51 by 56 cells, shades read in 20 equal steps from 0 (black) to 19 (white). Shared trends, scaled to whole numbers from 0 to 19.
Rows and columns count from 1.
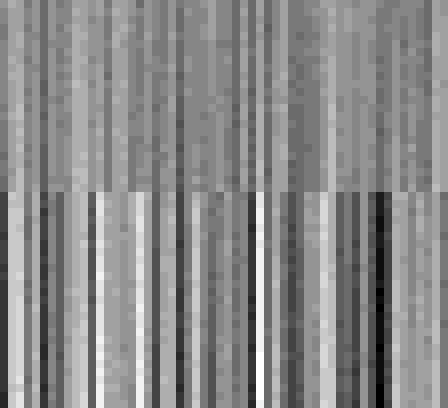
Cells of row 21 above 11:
16
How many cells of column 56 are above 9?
24
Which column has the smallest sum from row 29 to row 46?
48
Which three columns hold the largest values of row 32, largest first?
33, 18, 13
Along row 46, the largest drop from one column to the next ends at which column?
34
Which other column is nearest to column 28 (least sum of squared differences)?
52
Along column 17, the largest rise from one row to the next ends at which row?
25
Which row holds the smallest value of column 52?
27
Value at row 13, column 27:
10
